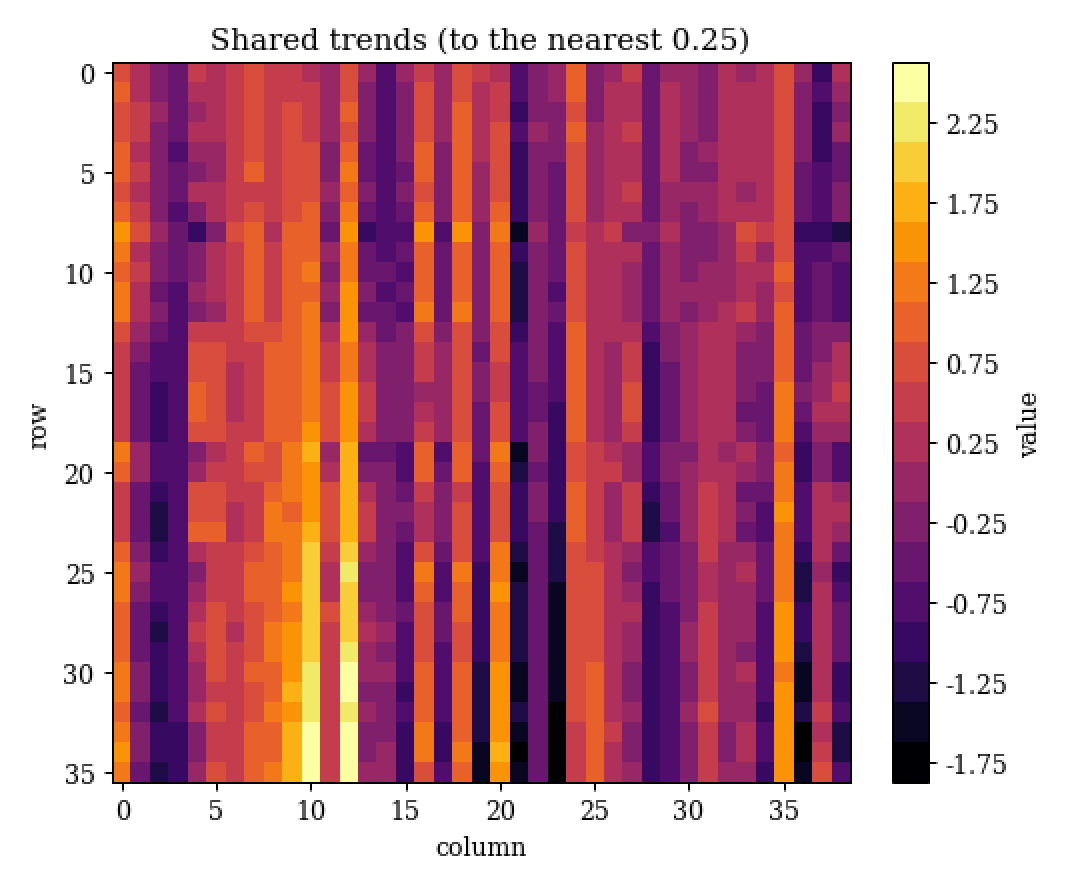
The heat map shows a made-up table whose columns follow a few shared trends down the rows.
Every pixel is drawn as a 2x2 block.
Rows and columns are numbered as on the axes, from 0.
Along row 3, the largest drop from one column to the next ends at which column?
21
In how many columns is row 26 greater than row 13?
13
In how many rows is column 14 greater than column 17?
14
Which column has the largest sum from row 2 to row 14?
12
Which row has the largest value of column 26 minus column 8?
8
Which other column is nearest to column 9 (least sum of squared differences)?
35
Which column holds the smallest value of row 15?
28
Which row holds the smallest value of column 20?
0
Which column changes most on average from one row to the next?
4
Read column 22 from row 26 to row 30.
-0.5 -0.5 -0.5 -0.5 -0.5
